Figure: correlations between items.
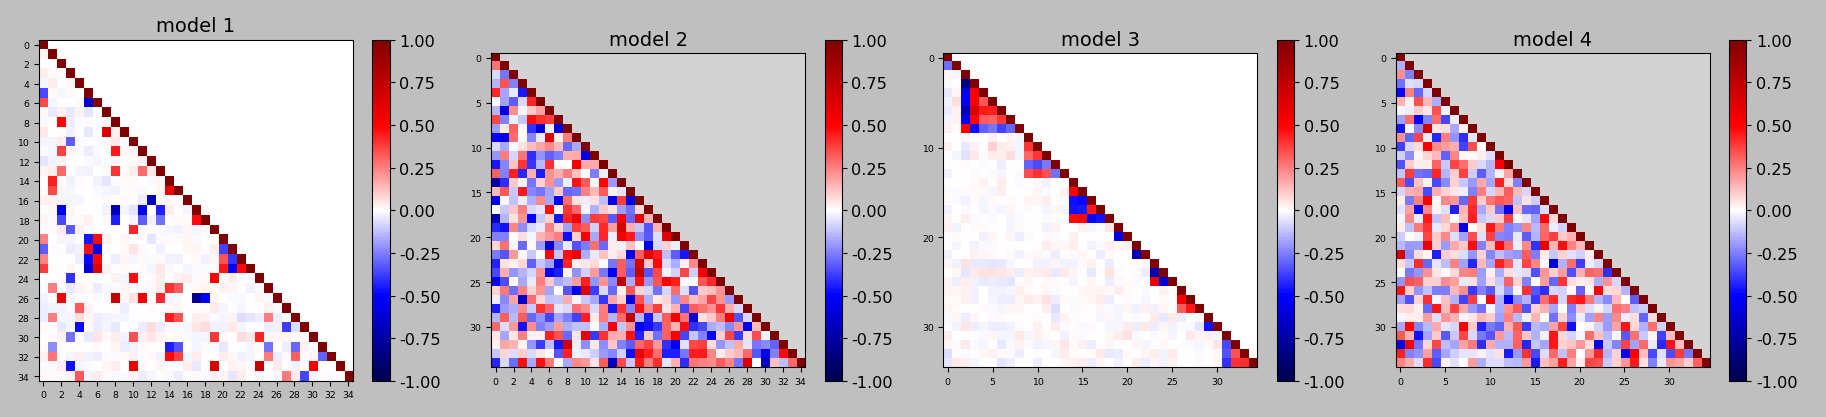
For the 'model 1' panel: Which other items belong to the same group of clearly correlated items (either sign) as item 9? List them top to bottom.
7
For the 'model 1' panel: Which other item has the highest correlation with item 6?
23
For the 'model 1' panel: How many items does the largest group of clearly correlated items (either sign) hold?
7
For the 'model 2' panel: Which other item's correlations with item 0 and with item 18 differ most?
14
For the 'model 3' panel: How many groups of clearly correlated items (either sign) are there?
10
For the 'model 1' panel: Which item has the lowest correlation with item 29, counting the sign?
4
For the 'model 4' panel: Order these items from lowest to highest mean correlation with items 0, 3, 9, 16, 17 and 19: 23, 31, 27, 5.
23, 31, 5, 27
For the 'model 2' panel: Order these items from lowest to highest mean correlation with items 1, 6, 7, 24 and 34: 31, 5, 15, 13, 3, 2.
13, 2, 15, 31, 3, 5
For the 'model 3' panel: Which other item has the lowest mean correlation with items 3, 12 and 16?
2
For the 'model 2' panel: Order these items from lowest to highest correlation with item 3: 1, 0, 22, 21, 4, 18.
4, 21, 0, 22, 18, 1
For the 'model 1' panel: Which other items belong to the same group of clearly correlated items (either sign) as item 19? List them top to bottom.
3, 10, 24, 30, 33
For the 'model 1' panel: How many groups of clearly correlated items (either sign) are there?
7
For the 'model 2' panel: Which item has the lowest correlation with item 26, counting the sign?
9
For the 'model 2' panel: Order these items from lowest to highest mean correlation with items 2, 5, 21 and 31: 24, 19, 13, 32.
32, 24, 13, 19
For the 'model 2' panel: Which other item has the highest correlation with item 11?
18
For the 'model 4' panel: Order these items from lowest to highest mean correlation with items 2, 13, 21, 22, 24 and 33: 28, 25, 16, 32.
32, 25, 28, 16
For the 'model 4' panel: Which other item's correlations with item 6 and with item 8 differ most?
17
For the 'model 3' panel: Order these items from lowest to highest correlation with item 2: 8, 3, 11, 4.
3, 4, 11, 8
